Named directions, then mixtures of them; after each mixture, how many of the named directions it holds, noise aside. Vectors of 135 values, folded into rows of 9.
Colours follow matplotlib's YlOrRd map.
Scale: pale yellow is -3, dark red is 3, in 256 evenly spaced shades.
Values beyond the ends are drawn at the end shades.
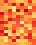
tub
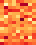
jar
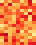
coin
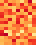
two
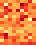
three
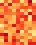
one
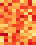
one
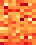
one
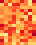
one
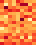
one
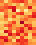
one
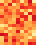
one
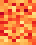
one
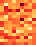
two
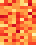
two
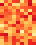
one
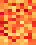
one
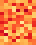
one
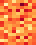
two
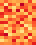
three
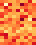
three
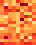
one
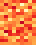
two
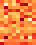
one
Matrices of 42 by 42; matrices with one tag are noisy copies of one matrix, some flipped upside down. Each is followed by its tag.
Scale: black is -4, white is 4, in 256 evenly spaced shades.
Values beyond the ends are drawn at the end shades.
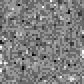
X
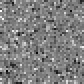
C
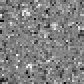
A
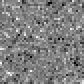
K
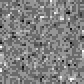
X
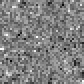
K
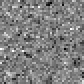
K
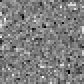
X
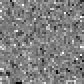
C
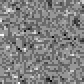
K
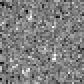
A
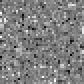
X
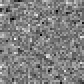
C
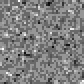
K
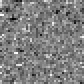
C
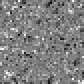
K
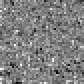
C
